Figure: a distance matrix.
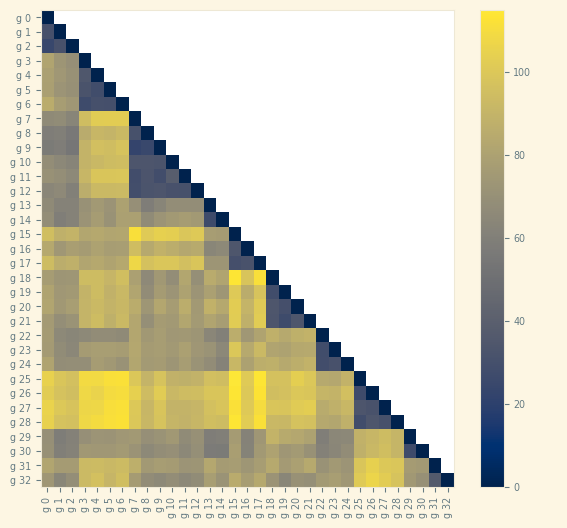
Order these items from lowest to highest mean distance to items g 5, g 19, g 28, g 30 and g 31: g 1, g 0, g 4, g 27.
g 1, g 4, g 0, g 27
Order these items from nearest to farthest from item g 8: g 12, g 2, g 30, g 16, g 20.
g 12, g 2, g 30, g 20, g 16
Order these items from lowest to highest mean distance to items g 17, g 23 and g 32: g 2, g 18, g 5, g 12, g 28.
g 2, g 12, g 5, g 18, g 28
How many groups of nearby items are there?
10
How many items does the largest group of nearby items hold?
6
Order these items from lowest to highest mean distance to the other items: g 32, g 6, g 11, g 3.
g 11, g 32, g 3, g 6
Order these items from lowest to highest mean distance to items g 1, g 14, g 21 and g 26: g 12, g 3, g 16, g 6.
g 12, g 16, g 3, g 6
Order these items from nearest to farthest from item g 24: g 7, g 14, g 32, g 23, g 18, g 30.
g 23, g 14, g 30, g 32, g 7, g 18
